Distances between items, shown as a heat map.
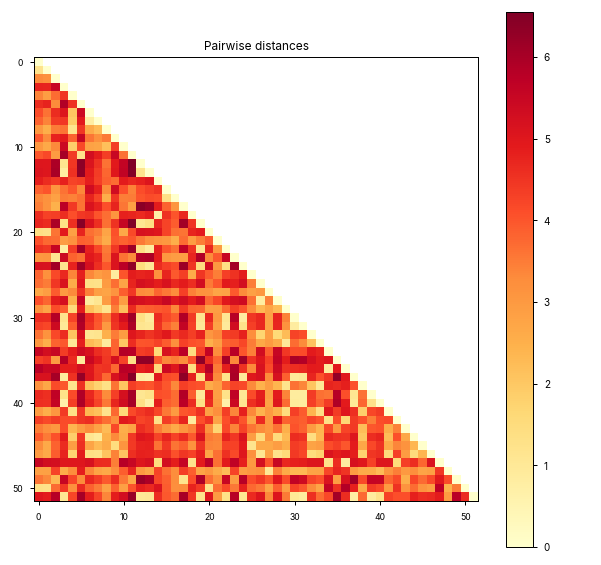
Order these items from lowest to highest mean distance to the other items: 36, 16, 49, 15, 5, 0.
16, 0, 15, 49, 36, 5
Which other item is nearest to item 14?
18
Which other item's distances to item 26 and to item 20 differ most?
28
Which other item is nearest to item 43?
21
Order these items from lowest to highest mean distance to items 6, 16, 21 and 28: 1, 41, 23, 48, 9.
41, 48, 1, 9, 23
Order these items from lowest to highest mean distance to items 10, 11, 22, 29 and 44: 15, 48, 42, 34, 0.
48, 0, 15, 42, 34
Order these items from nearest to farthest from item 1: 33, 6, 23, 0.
0, 33, 23, 6
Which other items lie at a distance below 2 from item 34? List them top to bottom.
14, 18, 36, 42, 47
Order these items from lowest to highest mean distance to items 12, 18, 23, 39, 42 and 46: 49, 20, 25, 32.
25, 32, 20, 49
